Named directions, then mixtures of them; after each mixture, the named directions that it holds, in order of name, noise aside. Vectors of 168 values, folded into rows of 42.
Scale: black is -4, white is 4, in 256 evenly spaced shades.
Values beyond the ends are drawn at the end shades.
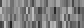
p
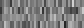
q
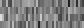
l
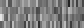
l, p.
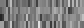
l, p.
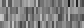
l.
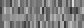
q.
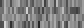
p, q.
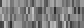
p.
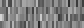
l.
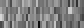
l, p.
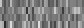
p, q.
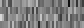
l.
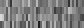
l, p.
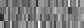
l, p.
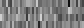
l.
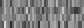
p, q.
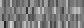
p, q.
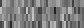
p.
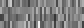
l, q.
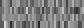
p, q.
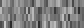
p.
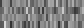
p, q.
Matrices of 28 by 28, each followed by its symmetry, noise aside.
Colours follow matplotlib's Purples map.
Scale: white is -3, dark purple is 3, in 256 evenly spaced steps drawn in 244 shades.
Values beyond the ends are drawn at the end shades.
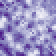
symmetric across the other diagonal.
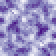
same after a half turn.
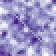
symmetric across the other diagonal.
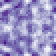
mirrored top to bottom.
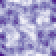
same after a half turn.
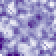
symmetric across the other diagonal.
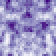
mirrored left to right.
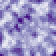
symmetric.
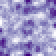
same after a half turn.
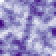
same after a half turn.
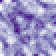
symmetric.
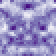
mirrored left to right.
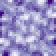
same after a half turn.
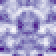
mirrored left to right.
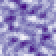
same after a half turn.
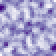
same after a half turn.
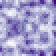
mirrored top to bottom.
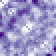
symmetric.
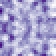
mirrored top to bottom.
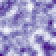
symmetric.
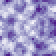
mirrored top to bottom.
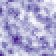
symmetric across the other diagonal.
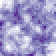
symmetric across the other diagonal.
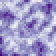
symmetric across the other diagonal.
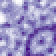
symmetric.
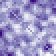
symmetric.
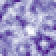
symmetric.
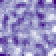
symmetric.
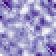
symmetric across the other diagonal.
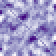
same after a half turn.
